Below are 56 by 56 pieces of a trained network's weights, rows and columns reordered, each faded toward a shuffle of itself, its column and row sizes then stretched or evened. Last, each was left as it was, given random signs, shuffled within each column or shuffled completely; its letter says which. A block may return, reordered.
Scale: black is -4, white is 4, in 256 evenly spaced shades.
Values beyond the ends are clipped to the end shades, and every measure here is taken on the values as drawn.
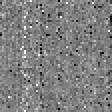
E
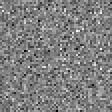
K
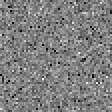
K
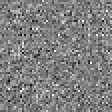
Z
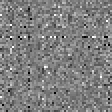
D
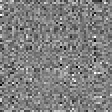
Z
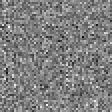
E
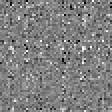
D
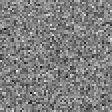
K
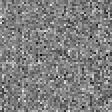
E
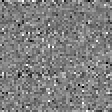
D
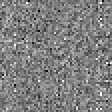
E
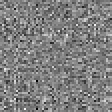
Z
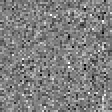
E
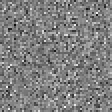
E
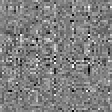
Z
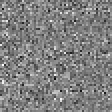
D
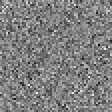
K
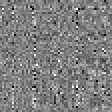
Z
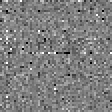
D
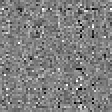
D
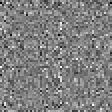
Z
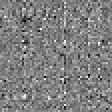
Z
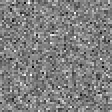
K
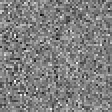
E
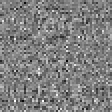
Z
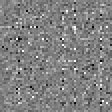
D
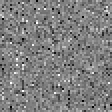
E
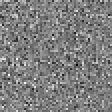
D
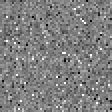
K
